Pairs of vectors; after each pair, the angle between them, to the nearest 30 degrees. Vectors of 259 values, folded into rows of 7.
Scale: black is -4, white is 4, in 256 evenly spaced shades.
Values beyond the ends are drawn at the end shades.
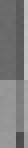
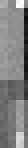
150 degrees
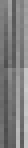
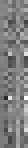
60 degrees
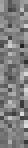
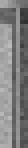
90 degrees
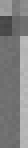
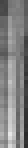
120 degrees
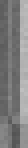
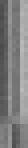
30 degrees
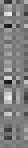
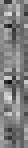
30 degrees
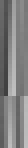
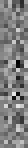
90 degrees
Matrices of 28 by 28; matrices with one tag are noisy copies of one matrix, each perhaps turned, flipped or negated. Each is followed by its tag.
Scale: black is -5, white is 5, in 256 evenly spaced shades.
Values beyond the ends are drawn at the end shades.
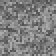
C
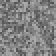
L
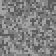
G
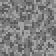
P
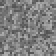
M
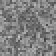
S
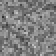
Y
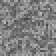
S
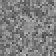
G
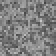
C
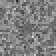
G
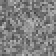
G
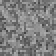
S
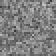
L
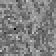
L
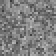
C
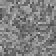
G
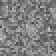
G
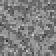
Y
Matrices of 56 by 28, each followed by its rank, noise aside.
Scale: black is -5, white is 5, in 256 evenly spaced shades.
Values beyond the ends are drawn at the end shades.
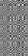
two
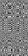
three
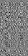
six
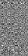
four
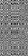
two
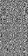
six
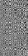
four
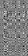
three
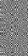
two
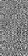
six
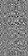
four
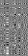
three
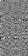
four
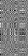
two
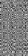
four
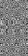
three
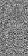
six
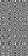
two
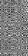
four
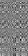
three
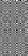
two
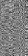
four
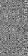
six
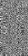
six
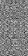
six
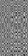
two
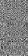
six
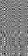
two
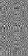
three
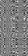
three
